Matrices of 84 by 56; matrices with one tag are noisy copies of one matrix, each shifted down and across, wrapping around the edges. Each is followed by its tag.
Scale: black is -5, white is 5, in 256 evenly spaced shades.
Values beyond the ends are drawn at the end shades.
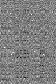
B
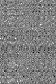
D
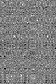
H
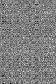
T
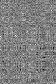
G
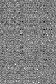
T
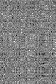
G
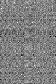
D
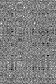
H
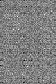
T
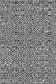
T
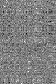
G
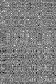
G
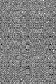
T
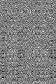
B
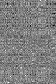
G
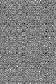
T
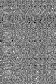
D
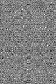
T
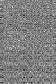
T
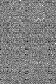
T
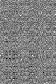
B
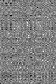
H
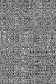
G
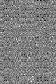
B
